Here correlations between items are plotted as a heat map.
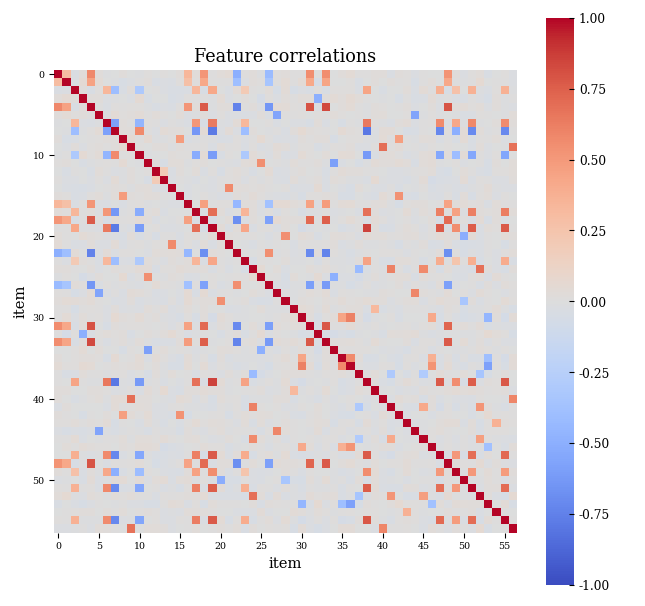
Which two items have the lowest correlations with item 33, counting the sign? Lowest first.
22, 26
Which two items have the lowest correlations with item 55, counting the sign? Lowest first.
7, 10
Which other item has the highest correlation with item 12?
13
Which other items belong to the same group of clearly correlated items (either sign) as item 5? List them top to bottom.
27, 44
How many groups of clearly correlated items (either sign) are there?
14
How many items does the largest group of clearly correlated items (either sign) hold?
12
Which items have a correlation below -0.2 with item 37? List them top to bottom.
24, 41, 45, 52
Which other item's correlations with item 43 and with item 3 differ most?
32
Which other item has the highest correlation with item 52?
24
